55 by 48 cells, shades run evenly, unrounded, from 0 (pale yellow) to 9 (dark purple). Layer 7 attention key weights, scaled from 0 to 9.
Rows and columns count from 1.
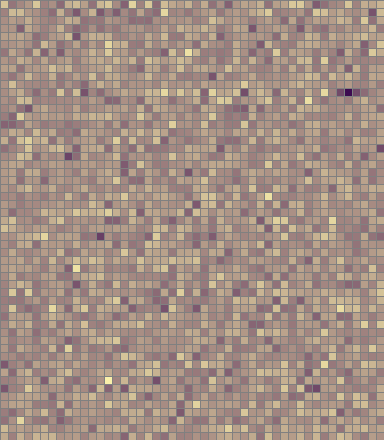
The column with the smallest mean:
4
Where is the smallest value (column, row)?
14, 48
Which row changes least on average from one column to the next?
11
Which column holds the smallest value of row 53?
3
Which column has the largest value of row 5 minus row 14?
10
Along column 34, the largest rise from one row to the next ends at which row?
26
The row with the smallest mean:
54
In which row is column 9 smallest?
44
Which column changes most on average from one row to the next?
35
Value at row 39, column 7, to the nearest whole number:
1
